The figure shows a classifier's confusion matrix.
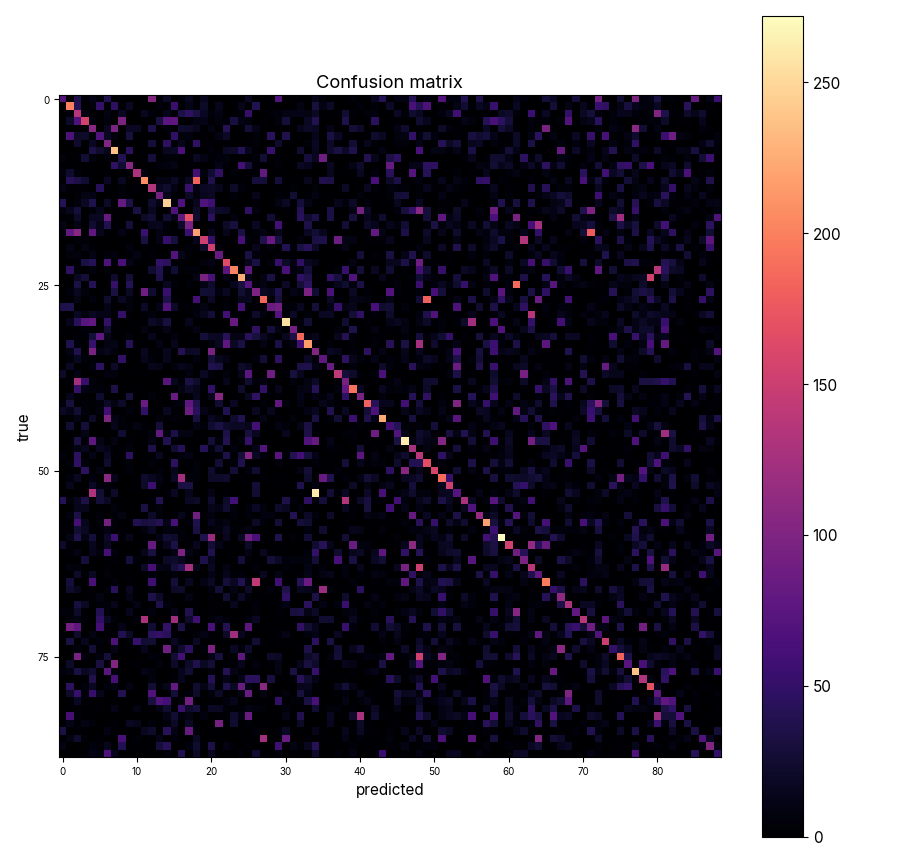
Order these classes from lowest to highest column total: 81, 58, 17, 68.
68, 17, 81, 58
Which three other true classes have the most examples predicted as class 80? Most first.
23, 83, 2
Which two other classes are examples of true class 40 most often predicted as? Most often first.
21, 15
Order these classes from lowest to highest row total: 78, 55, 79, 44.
55, 44, 78, 79
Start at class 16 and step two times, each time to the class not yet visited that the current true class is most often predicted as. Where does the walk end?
64
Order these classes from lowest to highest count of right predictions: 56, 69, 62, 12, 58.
58, 69, 62, 56, 12
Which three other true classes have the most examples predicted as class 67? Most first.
74, 7, 30
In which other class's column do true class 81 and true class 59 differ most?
20
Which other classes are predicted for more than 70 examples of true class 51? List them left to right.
6, 16, 35, 75
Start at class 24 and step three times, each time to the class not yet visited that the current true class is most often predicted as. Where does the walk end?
49
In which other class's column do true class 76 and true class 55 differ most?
7
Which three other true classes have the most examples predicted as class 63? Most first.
29, 60, 46
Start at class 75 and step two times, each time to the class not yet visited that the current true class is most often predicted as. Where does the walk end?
25
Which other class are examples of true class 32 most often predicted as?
5
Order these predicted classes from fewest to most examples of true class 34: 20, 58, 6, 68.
6, 68, 58, 20
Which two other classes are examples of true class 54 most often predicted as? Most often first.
38, 58
